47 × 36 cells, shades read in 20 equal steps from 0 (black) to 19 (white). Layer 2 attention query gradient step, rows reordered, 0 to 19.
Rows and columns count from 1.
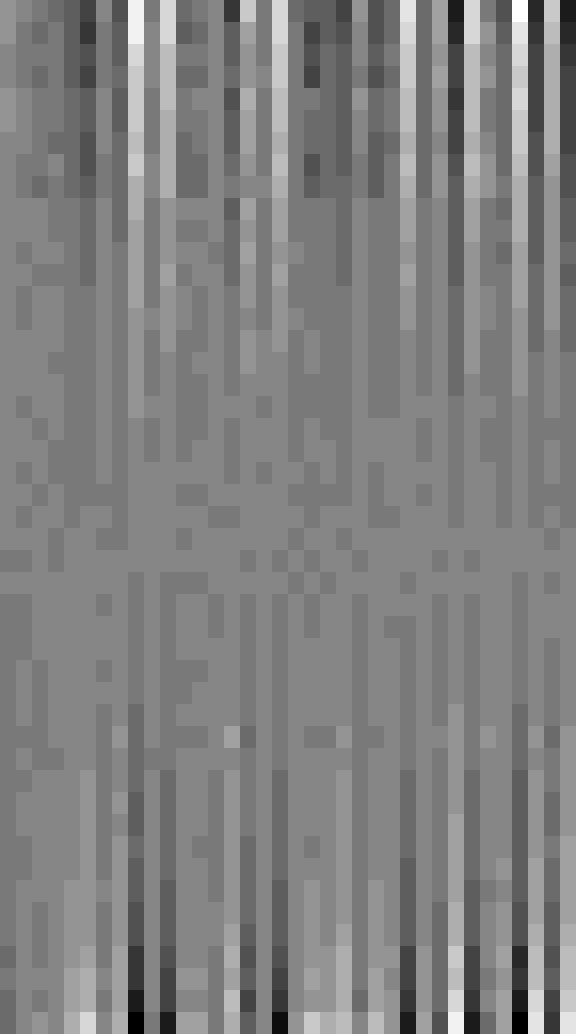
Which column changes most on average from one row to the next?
20
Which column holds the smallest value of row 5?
29
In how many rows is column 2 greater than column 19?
15
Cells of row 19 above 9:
19
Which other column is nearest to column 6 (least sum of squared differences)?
22
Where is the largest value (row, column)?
1, 33
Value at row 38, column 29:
12
